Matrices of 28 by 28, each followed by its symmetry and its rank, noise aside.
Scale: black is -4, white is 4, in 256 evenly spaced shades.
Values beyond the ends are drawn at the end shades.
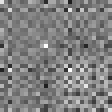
symmetric, rank three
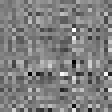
antisymmetric, rank two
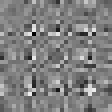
symmetric, rank two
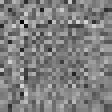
symmetric, rank four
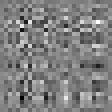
antisymmetric, rank two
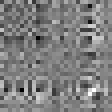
symmetric, rank three
